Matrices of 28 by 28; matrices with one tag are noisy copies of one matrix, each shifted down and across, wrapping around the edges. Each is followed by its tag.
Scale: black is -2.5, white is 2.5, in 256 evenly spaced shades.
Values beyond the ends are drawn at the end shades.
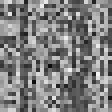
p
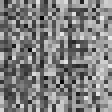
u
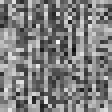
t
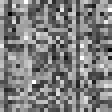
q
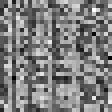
q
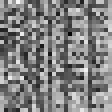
q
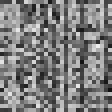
q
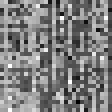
t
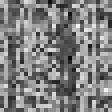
p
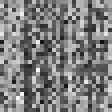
u
